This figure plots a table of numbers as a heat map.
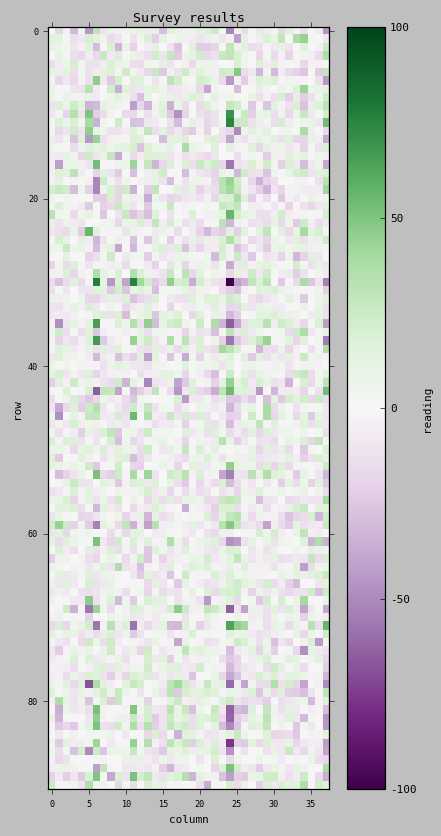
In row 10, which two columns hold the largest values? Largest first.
24, 5
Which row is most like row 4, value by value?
70
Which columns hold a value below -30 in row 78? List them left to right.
5, 24, 26, 34, 37
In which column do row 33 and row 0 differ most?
5
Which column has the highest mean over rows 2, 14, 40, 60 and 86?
18
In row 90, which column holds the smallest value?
21
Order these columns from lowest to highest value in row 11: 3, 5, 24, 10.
10, 3, 5, 24
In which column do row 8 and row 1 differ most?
34
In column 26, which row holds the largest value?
71
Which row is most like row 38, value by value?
56
